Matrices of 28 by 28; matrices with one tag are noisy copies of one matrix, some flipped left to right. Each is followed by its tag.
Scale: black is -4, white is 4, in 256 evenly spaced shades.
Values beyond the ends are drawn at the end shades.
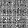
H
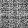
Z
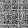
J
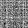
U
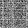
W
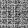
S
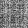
J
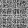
H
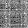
J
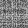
H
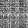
Z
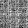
Z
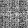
Z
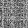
W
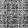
J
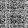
J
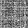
W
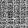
S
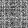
U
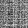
S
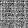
W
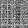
S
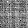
Z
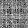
H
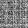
S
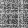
J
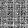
S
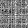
H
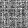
U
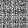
H
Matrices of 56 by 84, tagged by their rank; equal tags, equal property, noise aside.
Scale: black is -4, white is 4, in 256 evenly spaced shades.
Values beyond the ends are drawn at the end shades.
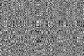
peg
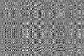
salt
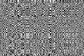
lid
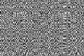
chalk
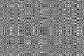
salt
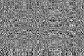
peg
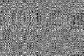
peg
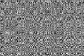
peg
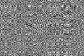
chalk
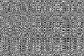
peg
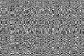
lid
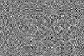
peg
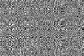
lid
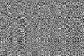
chalk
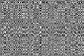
salt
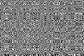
chalk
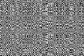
salt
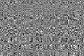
chalk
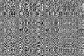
peg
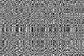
salt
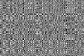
salt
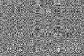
peg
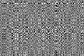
lid
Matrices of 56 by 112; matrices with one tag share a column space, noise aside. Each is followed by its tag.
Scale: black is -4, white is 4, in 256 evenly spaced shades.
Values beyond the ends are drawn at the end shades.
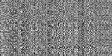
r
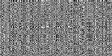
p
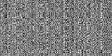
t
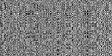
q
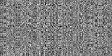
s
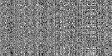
s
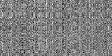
t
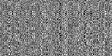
q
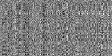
q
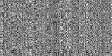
t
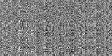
r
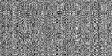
q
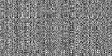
t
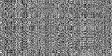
t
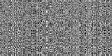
r
